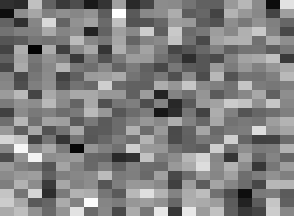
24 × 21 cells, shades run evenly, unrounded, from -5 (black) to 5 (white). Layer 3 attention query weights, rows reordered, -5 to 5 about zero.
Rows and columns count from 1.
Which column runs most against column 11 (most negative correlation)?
21
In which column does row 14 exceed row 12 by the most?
13
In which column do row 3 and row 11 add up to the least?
12
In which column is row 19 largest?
15
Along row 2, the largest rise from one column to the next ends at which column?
9
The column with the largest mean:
2
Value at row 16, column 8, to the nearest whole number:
-1
